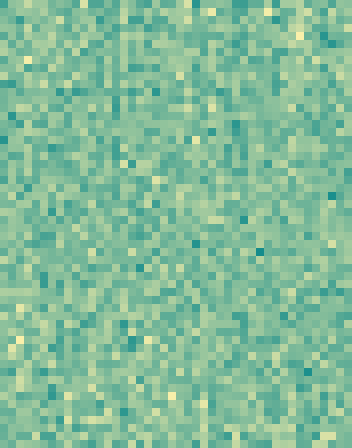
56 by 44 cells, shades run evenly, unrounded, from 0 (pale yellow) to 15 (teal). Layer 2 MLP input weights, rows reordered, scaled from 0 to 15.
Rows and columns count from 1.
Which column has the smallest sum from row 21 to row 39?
4
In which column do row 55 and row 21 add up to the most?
29
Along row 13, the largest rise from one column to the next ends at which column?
15
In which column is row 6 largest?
42
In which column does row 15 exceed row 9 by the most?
2
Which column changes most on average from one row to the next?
20
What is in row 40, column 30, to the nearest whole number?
12
